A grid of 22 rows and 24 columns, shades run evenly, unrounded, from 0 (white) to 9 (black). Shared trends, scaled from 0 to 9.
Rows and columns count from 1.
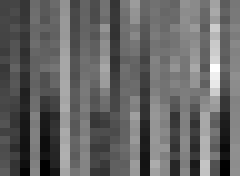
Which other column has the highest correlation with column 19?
14
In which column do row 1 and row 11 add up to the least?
22
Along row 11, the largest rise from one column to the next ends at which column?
23
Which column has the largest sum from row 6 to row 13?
3
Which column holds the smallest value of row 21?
21
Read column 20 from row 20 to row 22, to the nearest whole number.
7 8 8
